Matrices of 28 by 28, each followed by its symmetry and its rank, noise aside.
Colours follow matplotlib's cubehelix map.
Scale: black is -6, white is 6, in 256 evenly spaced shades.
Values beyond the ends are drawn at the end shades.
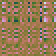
no symmetry, rank one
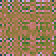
no symmetry, rank two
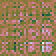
symmetric, rank two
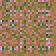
no symmetry, rank three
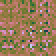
antisymmetric, rank two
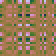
no symmetry, rank one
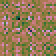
symmetric, rank three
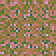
no symmetry, rank three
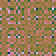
antisymmetric, rank two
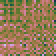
no symmetry, rank three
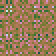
symmetric, rank two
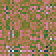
no symmetry, rank three
